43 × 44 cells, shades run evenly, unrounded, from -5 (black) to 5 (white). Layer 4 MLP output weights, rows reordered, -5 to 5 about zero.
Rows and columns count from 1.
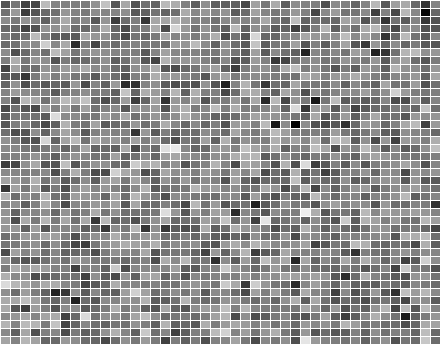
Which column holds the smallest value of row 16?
30
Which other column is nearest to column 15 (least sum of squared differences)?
29
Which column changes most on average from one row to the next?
41
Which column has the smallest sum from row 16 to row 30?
33
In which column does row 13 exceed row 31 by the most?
9
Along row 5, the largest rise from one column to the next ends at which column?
26
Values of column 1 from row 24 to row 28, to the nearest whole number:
-3 2 0 1 1
